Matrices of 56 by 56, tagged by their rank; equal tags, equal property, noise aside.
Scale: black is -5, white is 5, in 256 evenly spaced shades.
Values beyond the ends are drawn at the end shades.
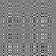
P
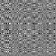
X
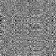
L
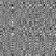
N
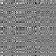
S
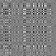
X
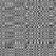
S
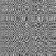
S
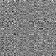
L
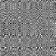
N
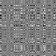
X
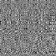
L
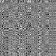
N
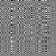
X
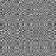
S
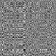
N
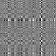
P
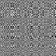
S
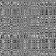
N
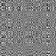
N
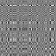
X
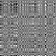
X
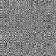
L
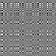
P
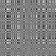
P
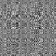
N
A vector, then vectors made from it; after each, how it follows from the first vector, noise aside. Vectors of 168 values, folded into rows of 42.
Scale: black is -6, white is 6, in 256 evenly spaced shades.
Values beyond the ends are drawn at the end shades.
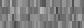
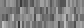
wrapped around.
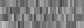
wrapped around.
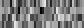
negated, scaled up.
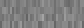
reversed, shrunk.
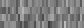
wrapped around, negated.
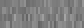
reversed, shrunk.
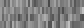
wrapped around, negated.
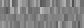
partly zeroed.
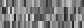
reversed, negated, scaled up.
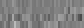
negated, partly zeroed.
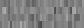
reversed, partly zeroed.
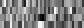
reversed, negated, scaled up.
